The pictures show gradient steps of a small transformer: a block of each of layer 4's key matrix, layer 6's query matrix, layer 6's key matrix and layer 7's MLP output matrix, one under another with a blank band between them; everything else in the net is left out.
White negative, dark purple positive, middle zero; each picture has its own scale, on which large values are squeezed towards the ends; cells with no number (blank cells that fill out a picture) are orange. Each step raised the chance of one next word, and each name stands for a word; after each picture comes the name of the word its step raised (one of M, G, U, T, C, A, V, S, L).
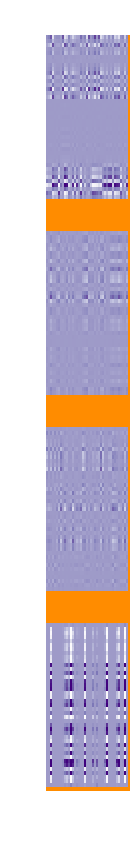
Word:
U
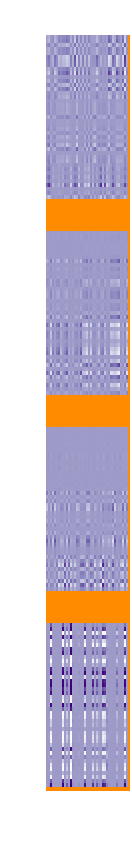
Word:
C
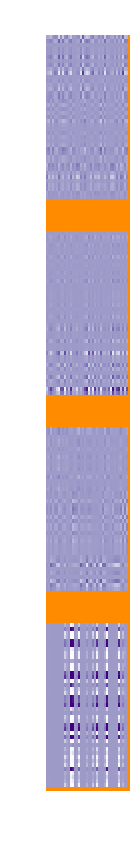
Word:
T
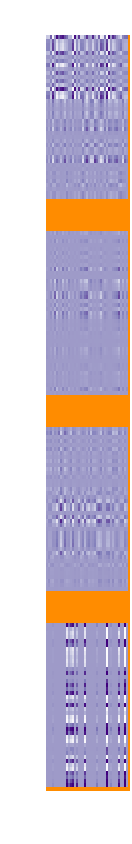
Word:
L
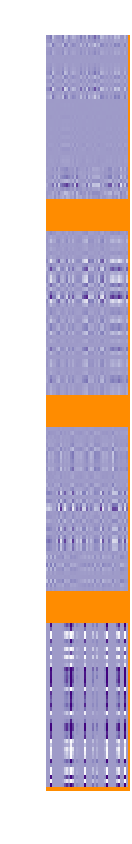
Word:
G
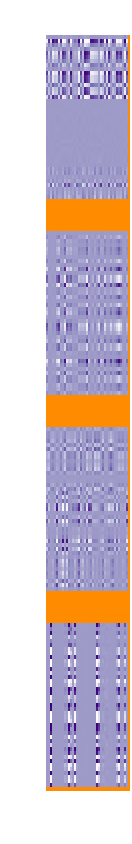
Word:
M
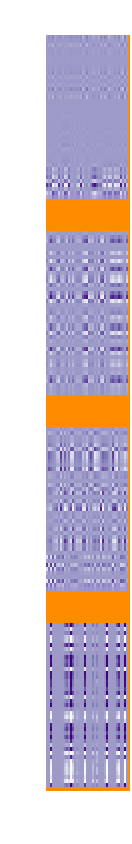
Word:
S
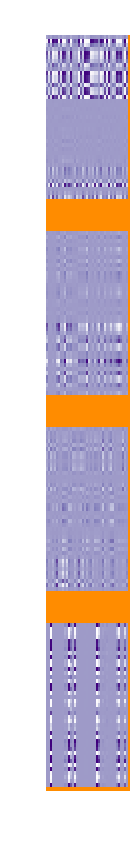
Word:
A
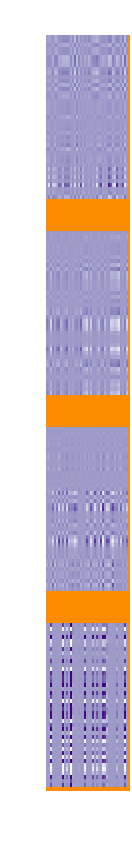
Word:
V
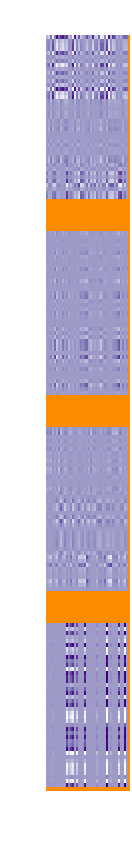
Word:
S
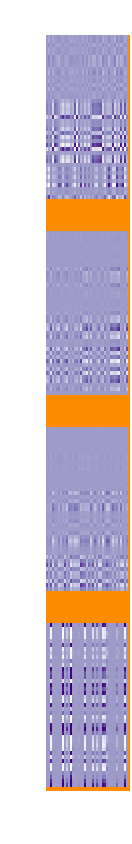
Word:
L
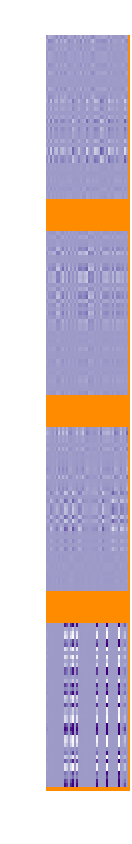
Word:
L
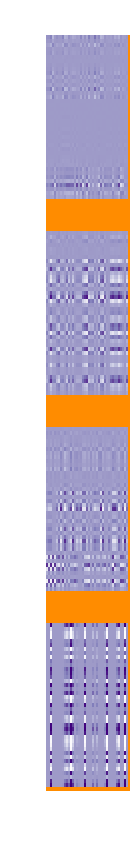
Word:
L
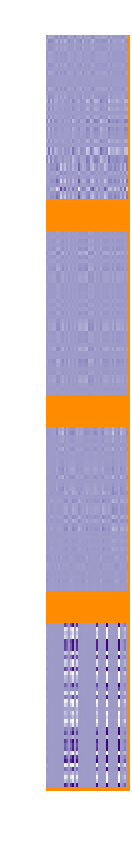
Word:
A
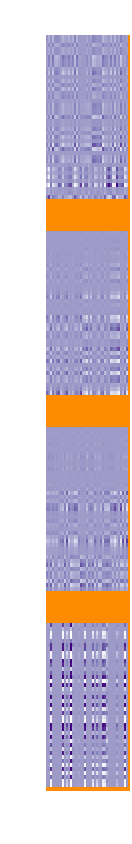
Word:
T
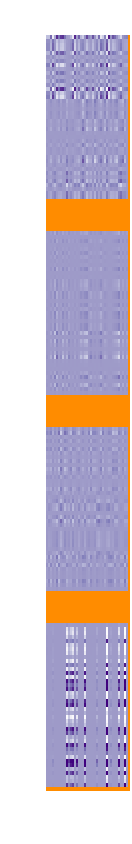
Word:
U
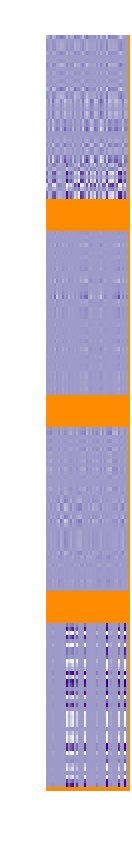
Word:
C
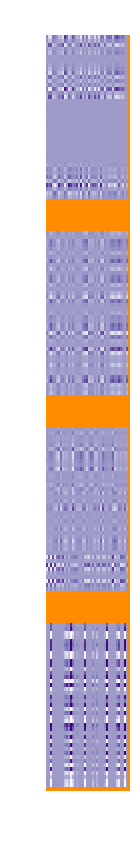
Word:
T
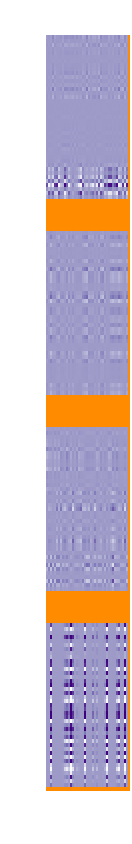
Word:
V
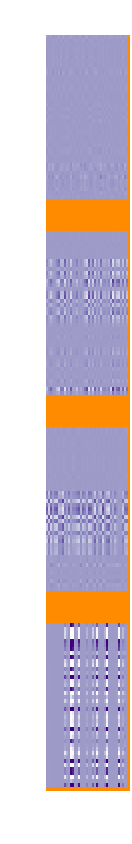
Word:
A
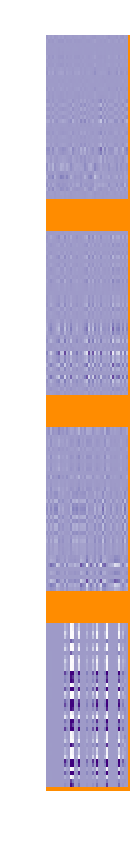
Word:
U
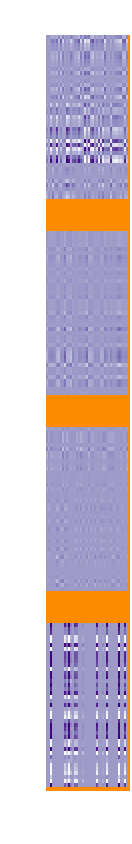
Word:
S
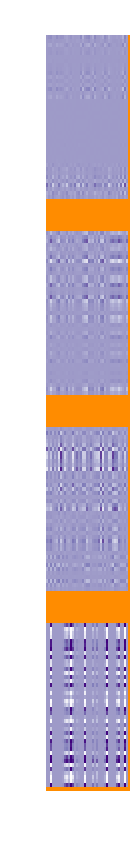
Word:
A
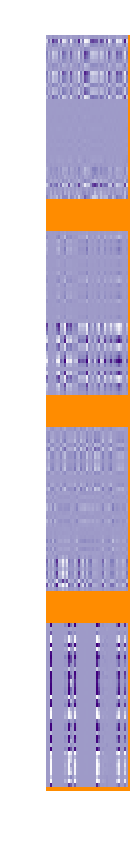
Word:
S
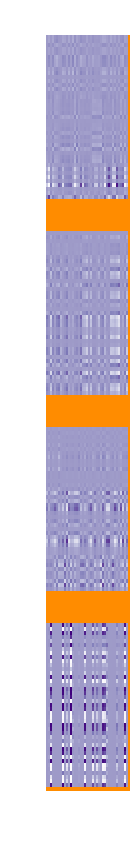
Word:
M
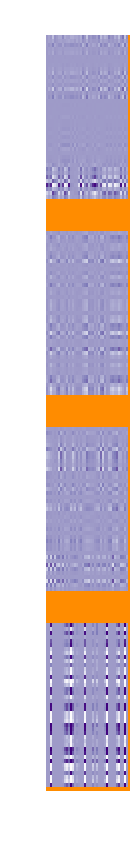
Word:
M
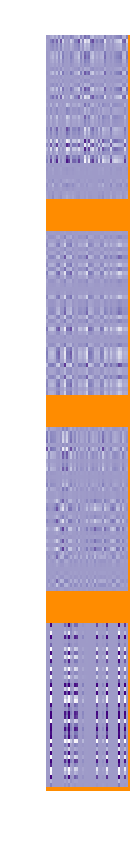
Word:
V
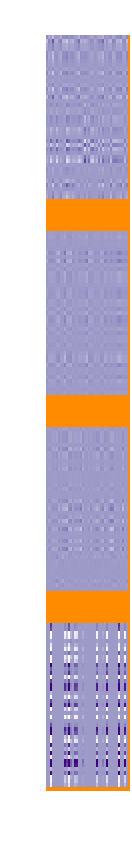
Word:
U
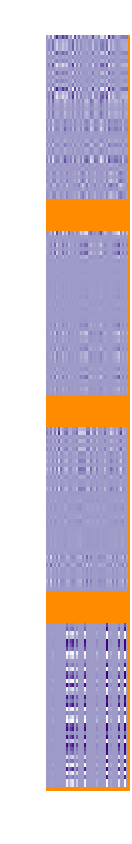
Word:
T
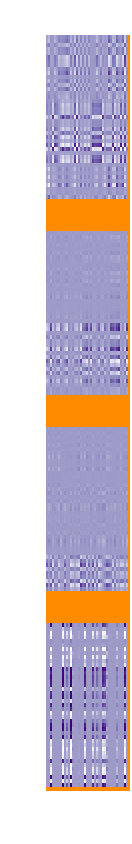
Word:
G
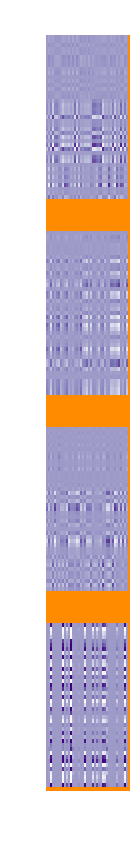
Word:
A
